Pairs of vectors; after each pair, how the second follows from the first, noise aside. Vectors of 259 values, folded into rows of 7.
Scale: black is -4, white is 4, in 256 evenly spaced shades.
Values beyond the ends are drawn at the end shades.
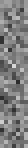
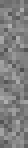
negated, shrunk.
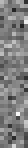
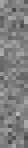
shrunk.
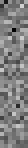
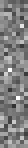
wrapped around, negated.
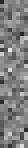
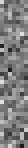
negated.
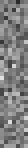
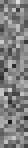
negated.
